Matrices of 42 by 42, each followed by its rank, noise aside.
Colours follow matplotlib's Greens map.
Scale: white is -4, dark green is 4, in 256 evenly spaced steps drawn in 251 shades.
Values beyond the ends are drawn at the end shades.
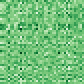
three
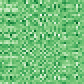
four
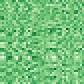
four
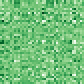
four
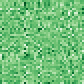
four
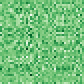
four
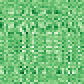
three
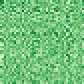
four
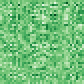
five
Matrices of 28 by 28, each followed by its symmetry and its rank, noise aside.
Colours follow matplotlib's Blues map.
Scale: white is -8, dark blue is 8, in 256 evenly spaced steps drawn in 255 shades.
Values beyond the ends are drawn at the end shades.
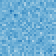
symmetric, rank eight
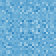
antisymmetric, rank four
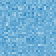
no symmetry, rank eight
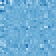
antisymmetric, rank four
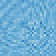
symmetric, rank four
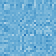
no symmetry, rank four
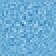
antisymmetric, rank eight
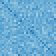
symmetric, rank eight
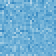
antisymmetric, rank eight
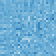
antisymmetric, rank six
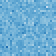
antisymmetric, rank six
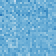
antisymmetric, rank eight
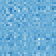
no symmetry, rank four
